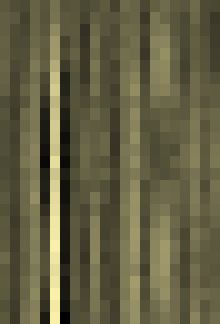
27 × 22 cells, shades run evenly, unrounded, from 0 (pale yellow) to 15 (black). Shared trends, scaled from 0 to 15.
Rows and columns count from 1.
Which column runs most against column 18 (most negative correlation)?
11
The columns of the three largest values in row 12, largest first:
7, 5, 12
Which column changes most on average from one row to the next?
6
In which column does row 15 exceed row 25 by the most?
17
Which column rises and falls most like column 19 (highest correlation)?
9
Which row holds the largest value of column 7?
27
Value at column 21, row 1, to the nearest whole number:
10
